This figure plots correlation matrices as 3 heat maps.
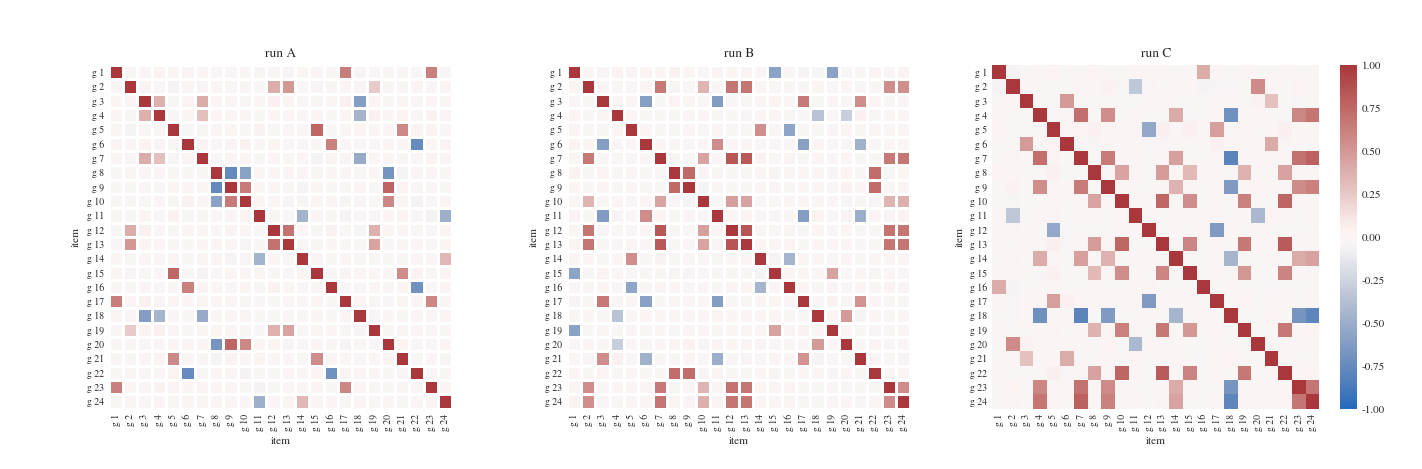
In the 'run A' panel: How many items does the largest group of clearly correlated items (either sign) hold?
4
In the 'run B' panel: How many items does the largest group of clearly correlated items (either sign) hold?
7
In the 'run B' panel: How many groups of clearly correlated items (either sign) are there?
6
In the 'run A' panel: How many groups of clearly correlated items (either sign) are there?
7
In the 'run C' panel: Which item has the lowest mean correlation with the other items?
g 18
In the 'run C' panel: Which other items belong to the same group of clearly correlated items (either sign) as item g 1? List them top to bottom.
g 16
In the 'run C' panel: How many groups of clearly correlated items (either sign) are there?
6
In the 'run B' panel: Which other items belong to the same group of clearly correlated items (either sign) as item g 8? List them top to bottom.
g 9, g 22
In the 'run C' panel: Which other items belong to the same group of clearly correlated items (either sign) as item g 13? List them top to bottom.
g 8, g 10, g 15, g 19, g 22
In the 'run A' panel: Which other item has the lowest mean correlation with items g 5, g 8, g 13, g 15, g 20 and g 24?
g 11
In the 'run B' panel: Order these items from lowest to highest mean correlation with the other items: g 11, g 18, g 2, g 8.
g 11, g 18, g 8, g 2
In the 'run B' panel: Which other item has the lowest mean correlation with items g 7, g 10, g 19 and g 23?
g 1
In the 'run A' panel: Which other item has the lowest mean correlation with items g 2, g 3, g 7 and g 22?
g 18
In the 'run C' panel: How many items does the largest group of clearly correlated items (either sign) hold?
7
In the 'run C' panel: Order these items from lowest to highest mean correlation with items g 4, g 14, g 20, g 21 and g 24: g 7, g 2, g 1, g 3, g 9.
g 1, g 3, g 2, g 9, g 7
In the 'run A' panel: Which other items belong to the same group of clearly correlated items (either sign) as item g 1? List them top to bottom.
g 17, g 23
